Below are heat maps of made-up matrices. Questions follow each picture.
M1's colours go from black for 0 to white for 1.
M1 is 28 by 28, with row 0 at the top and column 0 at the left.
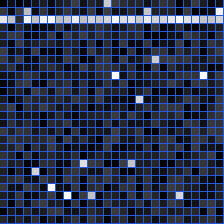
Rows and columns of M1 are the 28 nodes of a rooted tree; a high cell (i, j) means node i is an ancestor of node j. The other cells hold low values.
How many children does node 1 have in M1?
3
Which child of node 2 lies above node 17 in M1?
12
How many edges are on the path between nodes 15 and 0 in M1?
2
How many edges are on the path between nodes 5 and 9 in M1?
2
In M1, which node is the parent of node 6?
23
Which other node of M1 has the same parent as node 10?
16
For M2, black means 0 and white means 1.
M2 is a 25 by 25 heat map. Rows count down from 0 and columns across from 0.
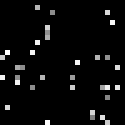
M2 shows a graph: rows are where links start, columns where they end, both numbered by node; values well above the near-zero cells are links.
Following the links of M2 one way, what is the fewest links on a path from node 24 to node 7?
3
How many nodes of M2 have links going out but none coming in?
8
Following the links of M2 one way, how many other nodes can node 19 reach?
4
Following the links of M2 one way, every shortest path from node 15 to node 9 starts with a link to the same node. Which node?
node 8
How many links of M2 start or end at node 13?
3
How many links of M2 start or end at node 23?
4
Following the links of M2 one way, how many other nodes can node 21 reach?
3
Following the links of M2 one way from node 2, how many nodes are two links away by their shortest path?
2
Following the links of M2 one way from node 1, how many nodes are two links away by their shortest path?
1
